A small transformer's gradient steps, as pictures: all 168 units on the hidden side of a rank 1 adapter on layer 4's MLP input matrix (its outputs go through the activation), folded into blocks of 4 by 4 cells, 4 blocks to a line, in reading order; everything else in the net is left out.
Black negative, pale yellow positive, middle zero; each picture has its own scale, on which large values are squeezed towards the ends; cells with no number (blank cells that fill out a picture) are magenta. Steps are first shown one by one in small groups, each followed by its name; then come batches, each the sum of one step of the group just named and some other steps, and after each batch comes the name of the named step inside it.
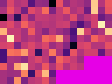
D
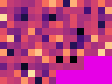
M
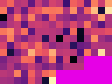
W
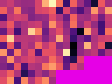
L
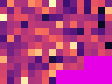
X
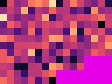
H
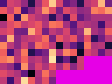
L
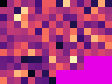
H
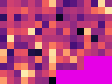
L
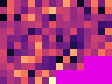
W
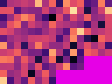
H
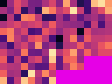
W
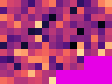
M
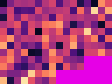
H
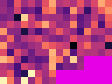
L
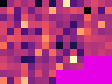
D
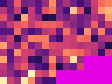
X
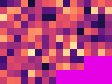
M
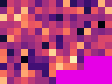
X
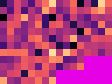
L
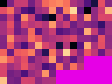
L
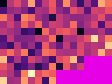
H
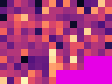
X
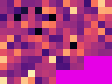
M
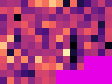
L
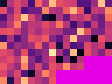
X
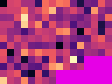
L
